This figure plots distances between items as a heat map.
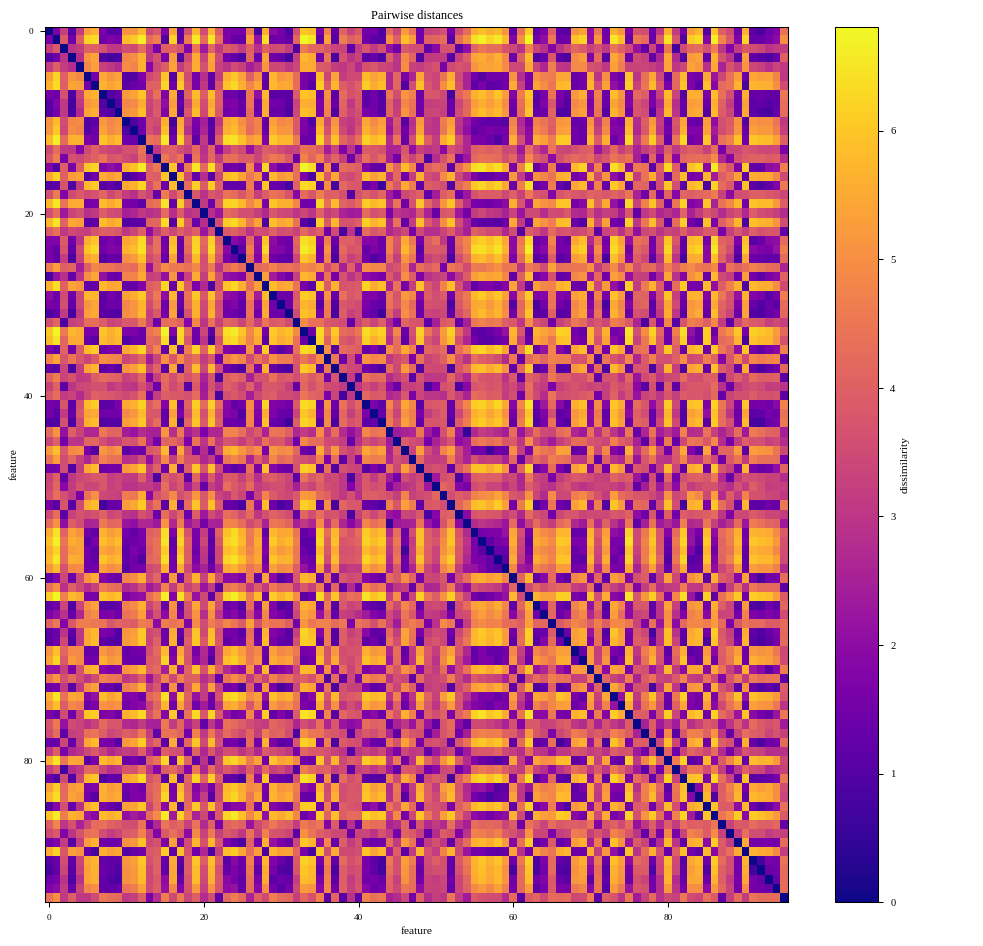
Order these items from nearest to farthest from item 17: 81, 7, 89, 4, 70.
7, 89, 70, 4, 81
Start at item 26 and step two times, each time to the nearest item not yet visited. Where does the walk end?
4
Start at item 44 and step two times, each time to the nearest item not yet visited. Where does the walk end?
76
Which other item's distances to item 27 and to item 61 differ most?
0
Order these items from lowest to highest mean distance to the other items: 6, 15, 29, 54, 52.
54, 52, 29, 15, 6
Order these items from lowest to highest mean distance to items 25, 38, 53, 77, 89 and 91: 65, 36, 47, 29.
29, 65, 47, 36
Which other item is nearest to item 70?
93
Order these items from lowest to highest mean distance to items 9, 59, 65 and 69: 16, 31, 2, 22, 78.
2, 16, 22, 31, 78
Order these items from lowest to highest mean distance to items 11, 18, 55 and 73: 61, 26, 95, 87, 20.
20, 61, 95, 87, 26
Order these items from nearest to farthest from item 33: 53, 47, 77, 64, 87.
47, 53, 87, 77, 64
